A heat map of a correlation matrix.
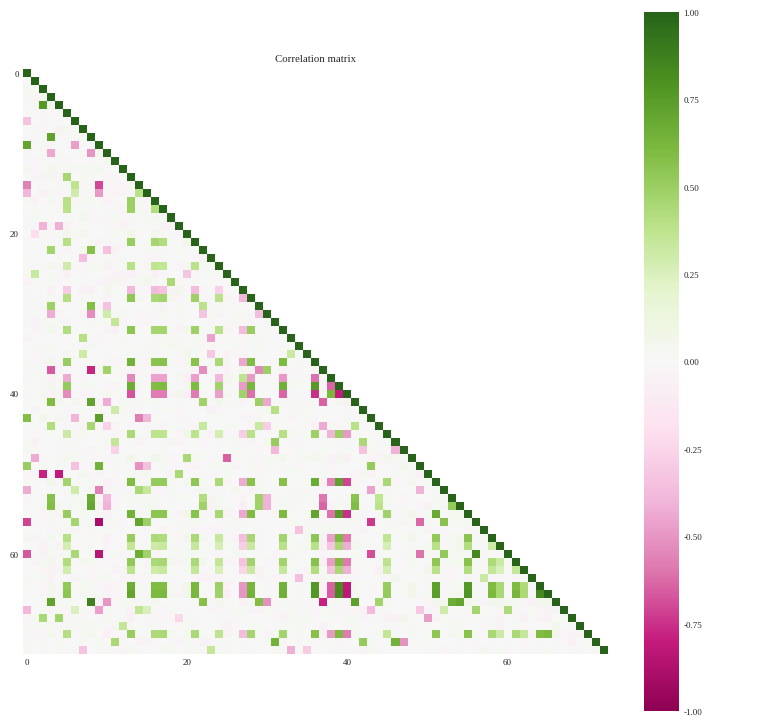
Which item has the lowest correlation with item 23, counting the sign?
33
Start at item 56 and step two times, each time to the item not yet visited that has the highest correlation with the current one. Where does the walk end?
14
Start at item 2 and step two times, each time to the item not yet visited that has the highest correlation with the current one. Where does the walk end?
68
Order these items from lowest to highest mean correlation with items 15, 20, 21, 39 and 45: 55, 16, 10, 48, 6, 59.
10, 6, 48, 59, 16, 55
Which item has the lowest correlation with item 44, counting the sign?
37
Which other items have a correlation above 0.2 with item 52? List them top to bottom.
6, 14, 15, 56, 60, 67
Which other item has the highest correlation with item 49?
9
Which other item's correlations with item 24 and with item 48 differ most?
25
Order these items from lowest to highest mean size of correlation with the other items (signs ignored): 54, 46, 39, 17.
46, 54, 17, 39
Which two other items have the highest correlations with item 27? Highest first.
40, 38
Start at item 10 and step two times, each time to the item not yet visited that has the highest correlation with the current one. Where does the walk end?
30
